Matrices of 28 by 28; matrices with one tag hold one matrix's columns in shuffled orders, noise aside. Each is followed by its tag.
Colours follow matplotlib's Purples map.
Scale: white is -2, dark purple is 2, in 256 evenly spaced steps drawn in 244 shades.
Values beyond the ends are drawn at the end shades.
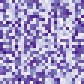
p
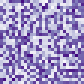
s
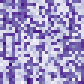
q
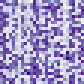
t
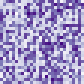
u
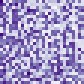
s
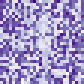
p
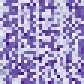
t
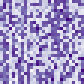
q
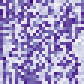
q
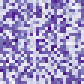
p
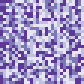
t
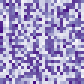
p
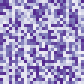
u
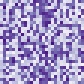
u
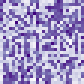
q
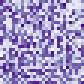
s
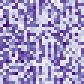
u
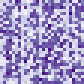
t
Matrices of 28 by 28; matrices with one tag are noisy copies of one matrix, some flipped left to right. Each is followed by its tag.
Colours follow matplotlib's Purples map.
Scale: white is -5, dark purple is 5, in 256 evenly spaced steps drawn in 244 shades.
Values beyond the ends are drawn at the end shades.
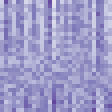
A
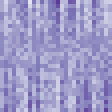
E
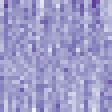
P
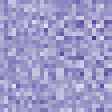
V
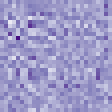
V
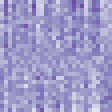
P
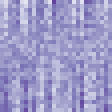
E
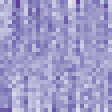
P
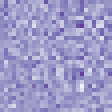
V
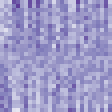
P
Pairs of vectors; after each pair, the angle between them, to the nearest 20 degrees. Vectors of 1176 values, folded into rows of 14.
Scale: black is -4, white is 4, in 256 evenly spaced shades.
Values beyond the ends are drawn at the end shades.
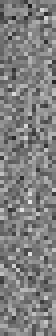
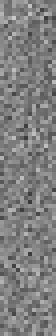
160 degrees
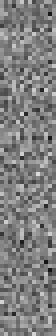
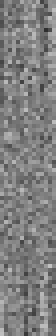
60 degrees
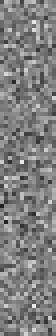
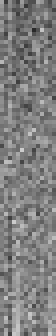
120 degrees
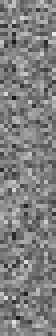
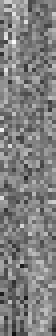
100 degrees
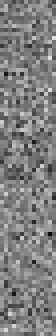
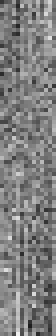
100 degrees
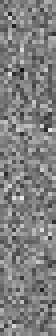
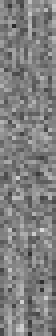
60 degrees
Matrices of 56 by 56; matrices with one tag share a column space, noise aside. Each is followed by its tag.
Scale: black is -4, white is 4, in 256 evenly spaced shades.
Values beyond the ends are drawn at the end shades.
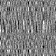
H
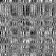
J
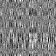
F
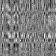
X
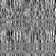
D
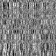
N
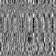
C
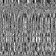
C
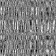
H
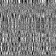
C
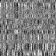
N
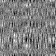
F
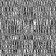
H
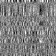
J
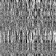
D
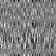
F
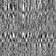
X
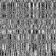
N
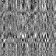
X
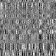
N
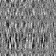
F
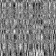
N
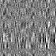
F
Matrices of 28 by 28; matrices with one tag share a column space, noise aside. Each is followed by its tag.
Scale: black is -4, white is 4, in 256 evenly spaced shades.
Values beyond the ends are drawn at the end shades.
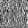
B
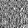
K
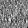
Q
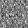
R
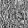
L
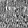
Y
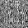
B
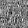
Q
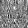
Y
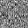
R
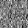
L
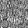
Q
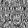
Y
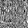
B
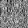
B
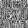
L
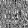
L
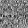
R
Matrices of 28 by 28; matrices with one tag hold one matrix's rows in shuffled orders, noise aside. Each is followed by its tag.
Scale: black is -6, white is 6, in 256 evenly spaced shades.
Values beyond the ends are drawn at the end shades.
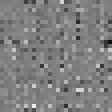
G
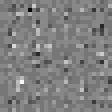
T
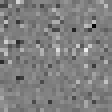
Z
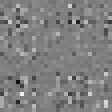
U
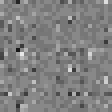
U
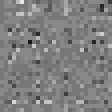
T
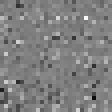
Z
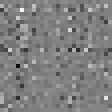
U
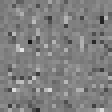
T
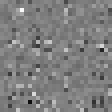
T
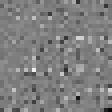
G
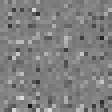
T
